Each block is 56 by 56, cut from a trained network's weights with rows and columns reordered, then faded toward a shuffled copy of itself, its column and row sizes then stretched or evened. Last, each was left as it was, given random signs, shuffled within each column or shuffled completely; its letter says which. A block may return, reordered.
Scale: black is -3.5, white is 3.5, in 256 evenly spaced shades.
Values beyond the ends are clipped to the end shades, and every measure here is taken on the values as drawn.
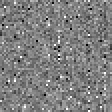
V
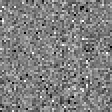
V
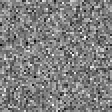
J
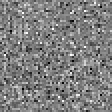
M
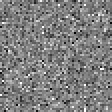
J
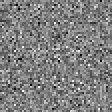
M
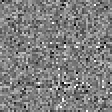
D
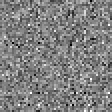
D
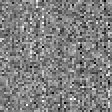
V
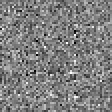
D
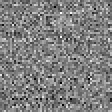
M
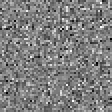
D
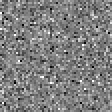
V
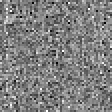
V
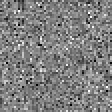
V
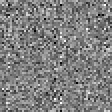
D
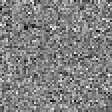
D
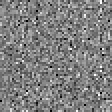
V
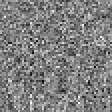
M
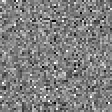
M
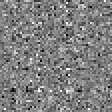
M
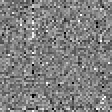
M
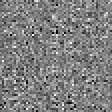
M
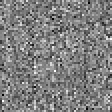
V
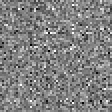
D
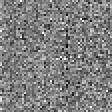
V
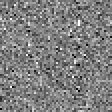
V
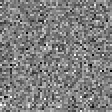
D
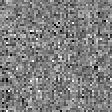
M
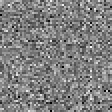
M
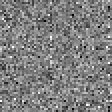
D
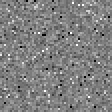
J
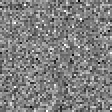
J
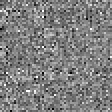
M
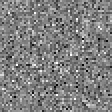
V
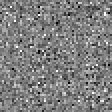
D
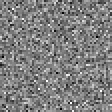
J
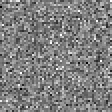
J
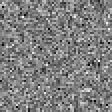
J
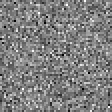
J
